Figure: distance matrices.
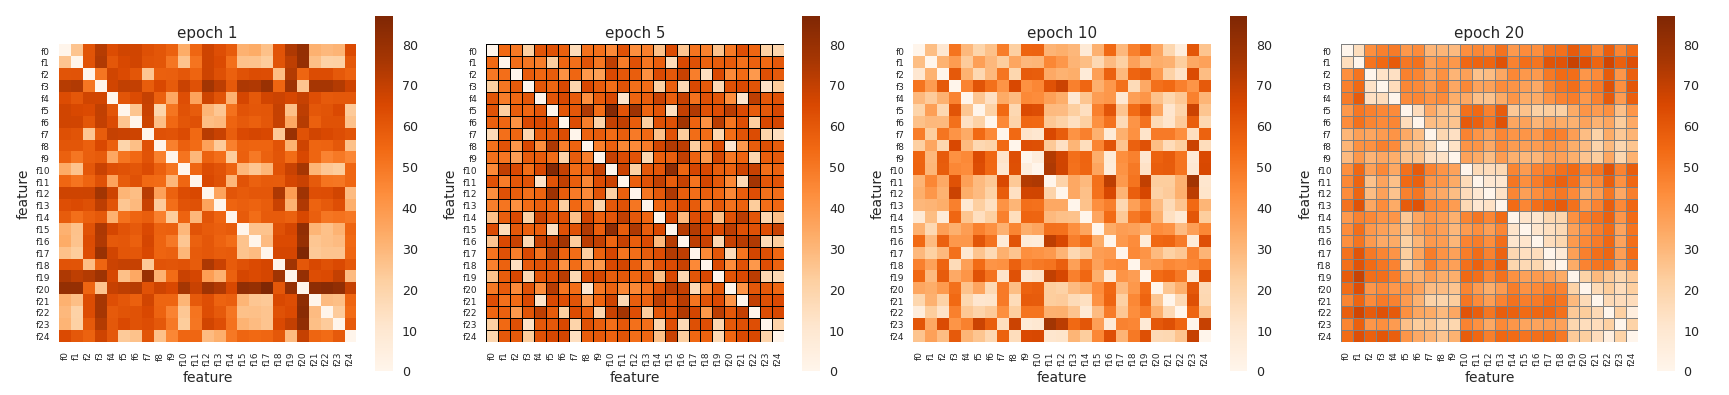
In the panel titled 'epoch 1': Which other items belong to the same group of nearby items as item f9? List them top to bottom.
f4, f11, f14
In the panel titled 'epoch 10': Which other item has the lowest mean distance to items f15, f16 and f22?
f1
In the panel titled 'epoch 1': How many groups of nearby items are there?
5
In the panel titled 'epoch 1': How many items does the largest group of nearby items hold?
9
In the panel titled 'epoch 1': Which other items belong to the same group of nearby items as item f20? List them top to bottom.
f3
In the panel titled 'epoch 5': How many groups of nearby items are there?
7
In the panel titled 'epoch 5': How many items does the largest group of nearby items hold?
8
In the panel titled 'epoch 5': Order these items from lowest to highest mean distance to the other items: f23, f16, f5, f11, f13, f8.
f23, f13, f8, f16, f11, f5
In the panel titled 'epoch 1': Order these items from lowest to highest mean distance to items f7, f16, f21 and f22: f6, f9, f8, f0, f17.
f17, f0, f9, f8, f6
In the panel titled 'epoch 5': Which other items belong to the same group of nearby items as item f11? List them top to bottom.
f4, f21
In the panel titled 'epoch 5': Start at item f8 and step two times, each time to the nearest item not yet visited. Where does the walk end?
f17
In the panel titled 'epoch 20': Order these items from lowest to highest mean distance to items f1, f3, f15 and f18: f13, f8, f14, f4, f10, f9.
f14, f9, f4, f8, f10, f13
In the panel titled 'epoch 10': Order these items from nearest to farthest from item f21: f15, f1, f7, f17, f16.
f17, f1, f15, f7, f16
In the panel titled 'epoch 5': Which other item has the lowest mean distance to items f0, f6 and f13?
f9
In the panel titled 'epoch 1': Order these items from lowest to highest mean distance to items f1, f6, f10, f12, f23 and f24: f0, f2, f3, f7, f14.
f0, f14, f2, f7, f3
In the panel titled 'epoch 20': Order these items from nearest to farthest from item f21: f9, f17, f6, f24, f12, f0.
f24, f9, f6, f12, f0, f17
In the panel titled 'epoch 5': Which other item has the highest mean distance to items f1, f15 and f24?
f10
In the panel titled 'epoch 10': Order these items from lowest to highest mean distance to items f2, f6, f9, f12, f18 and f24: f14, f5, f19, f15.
f14, f5, f15, f19
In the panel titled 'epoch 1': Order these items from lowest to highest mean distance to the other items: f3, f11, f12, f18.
f11, f12, f18, f3
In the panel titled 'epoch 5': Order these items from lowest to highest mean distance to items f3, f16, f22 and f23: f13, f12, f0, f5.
f0, f13, f12, f5
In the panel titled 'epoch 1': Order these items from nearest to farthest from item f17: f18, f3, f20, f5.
f5, f18, f3, f20
